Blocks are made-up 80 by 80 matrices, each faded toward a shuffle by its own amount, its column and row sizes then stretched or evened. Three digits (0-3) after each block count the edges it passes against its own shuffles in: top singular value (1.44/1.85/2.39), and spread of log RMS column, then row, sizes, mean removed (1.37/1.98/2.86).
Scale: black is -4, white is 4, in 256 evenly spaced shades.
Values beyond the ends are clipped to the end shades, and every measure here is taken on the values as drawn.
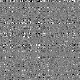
2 2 3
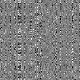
3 3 0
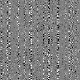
3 3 0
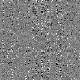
2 2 0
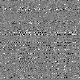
2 1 3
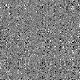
2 2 1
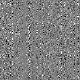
1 3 1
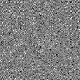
2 1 0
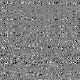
2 1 3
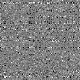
2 1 2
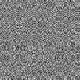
3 0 1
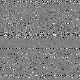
1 0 3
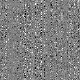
1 3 0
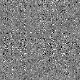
0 2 2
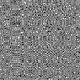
3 0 0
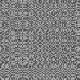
3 1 1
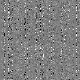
0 3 0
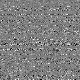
1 0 3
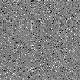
2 0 0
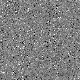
0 1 0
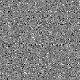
2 0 2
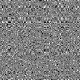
3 1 2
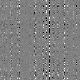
3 3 1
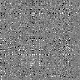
2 2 2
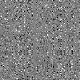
2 2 0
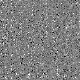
0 2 1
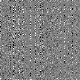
1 3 1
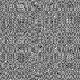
3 0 0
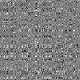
3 2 2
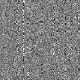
2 2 1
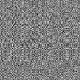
3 2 1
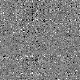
1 2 2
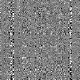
2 3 2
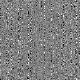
0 3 0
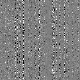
2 3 0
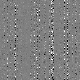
1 3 0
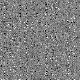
0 2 1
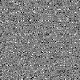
2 0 2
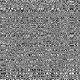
3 1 3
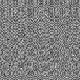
3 0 0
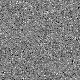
1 0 0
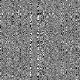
2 3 1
